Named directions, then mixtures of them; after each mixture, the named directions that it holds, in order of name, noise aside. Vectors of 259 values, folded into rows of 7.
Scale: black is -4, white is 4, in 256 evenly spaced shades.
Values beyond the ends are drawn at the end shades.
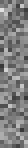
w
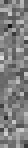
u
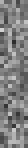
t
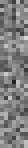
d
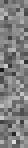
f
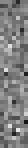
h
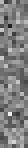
f, t, u.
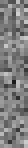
d.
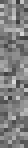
d.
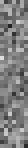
t, u.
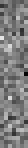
d, h.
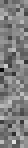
f.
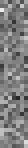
d, w.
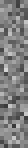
h, t, w.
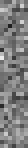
u, w.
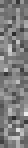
h, t, u.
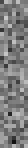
f, t, u.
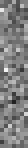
h, u, w.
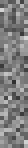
d, w.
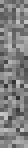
d, t.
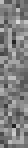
t.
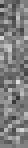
d, h, u.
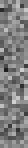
h, u, w.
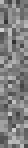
t.
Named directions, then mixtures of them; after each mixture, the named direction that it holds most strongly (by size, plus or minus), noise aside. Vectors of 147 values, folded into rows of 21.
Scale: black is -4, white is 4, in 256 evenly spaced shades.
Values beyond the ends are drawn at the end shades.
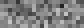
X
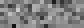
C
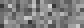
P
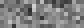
C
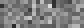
P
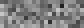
X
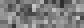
C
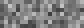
P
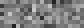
C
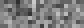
X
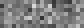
P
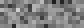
C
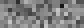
X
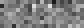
C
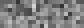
X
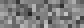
X
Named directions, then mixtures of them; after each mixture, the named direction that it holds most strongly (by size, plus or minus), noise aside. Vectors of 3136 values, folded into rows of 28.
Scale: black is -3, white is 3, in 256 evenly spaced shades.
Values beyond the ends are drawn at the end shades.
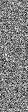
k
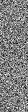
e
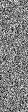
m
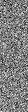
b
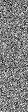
b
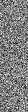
e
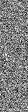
k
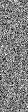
m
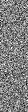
e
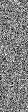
m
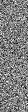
e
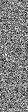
k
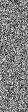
m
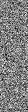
k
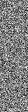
k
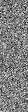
b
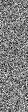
e
